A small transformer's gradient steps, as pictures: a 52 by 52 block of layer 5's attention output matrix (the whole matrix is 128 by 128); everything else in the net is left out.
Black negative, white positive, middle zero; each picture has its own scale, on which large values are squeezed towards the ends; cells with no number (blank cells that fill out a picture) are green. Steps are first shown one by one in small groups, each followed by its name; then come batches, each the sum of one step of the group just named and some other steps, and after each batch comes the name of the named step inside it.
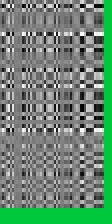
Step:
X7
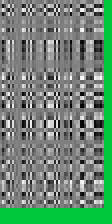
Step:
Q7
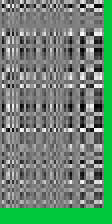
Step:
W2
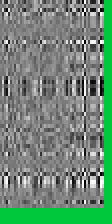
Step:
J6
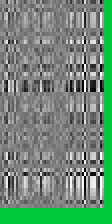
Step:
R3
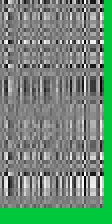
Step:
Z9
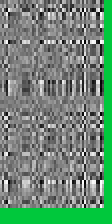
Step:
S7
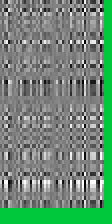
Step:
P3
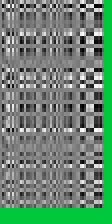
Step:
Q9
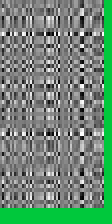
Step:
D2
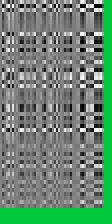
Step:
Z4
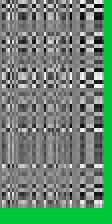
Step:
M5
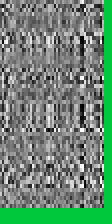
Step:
X7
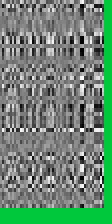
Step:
W2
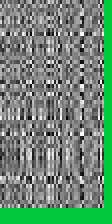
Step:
D2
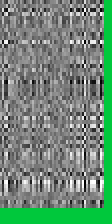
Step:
P3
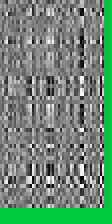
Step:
S7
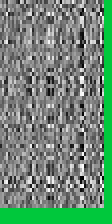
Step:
S7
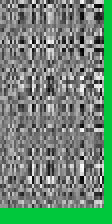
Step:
M5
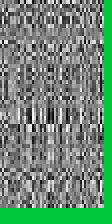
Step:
S7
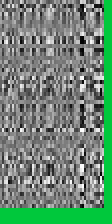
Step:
Q9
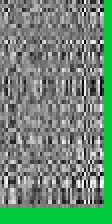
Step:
J6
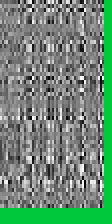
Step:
P3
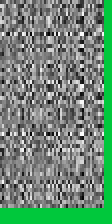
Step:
D2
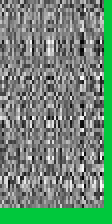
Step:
Q7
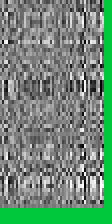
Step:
R3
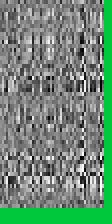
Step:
R3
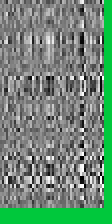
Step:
R3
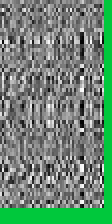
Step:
Q7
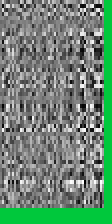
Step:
W2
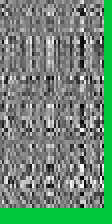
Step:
Q7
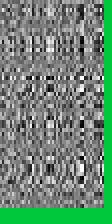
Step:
Q7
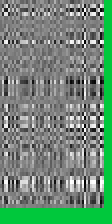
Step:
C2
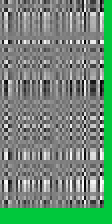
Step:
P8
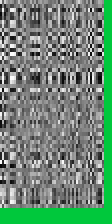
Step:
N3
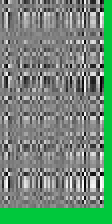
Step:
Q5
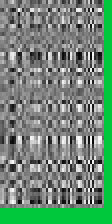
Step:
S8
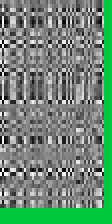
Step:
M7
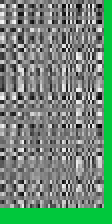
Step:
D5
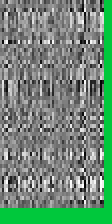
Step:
P8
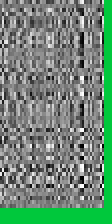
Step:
M7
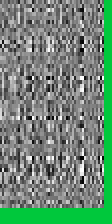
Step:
M7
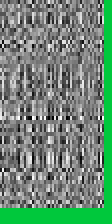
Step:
M7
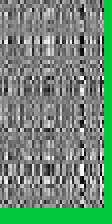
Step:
P8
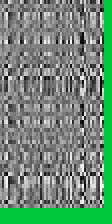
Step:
Q5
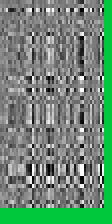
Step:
S8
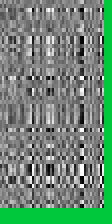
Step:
N3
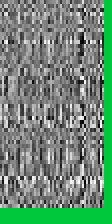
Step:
C2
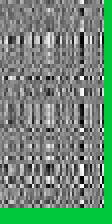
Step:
N3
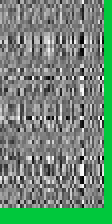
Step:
S8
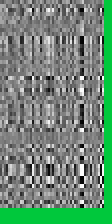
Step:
D5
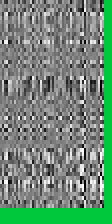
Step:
P8
